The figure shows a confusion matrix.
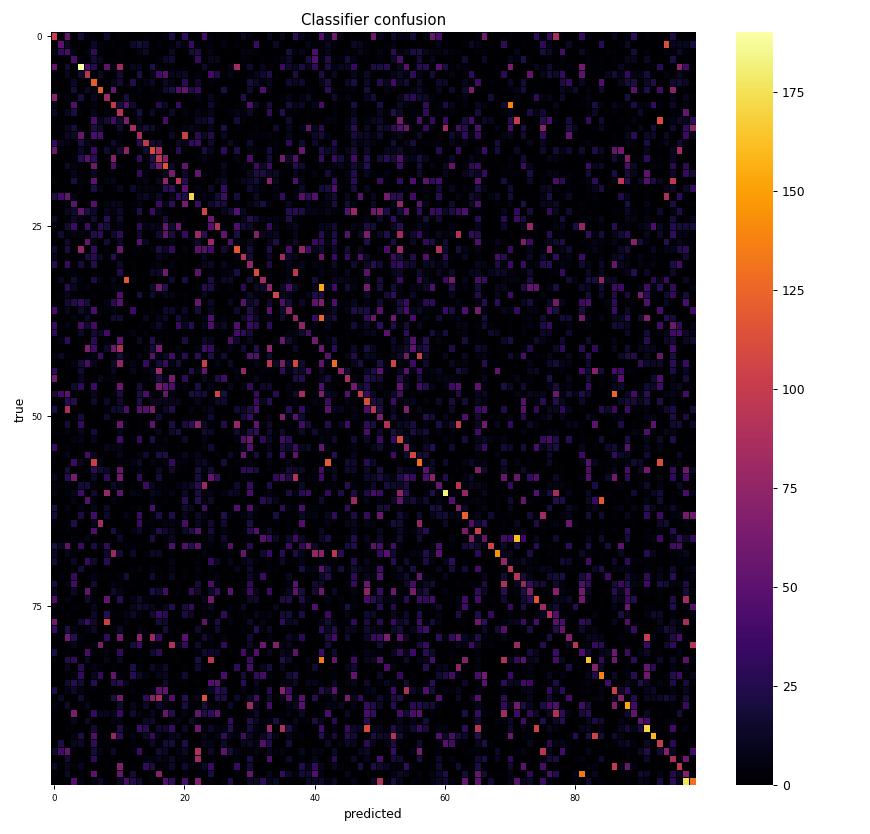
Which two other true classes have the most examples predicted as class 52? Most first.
43, 92
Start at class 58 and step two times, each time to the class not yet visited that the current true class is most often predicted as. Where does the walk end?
41
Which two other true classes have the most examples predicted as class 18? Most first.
80, 45
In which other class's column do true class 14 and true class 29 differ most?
35
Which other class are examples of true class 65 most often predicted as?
63
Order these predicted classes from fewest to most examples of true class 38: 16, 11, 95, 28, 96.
11, 16, 96, 28, 95
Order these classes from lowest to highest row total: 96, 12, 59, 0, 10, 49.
10, 59, 96, 0, 12, 49
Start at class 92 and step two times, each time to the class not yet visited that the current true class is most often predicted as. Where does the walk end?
62
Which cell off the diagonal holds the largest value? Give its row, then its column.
98, 97
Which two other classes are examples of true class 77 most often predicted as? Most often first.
8, 97
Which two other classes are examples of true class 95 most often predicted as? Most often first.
22, 97
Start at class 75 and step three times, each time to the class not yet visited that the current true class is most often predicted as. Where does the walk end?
86
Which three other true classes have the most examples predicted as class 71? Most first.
66, 11, 80
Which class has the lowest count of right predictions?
52
